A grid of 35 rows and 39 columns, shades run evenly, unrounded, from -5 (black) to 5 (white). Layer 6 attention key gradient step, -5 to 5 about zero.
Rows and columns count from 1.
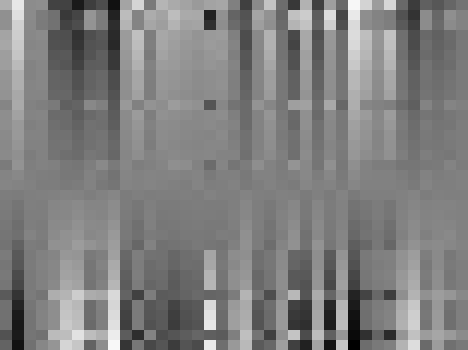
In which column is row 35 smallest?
30
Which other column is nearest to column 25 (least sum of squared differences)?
8
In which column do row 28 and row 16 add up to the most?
18
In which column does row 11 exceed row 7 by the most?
25
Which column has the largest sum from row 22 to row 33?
10
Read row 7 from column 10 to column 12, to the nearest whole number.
-3 1 2
